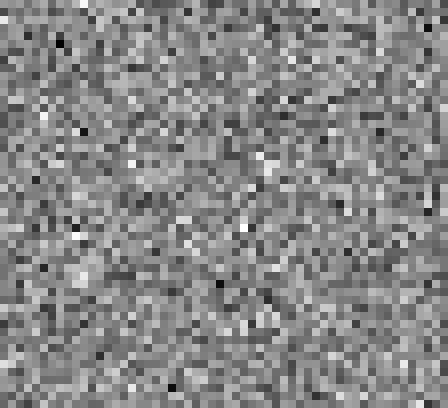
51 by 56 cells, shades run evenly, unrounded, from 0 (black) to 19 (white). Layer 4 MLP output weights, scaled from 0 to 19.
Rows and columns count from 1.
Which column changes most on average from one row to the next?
17
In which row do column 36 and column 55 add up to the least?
15
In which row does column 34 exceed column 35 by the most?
39
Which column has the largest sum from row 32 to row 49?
51
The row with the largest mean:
24
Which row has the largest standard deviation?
29
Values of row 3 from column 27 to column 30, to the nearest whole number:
8 11 9 9
